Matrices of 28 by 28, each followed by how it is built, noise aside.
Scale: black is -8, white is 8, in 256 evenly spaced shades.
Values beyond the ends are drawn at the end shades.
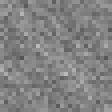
Toeplitz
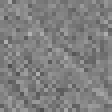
Toeplitz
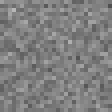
blocks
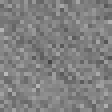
Toeplitz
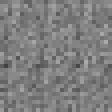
repeating columns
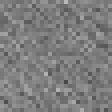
Toeplitz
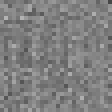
blocks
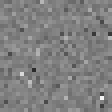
sparse
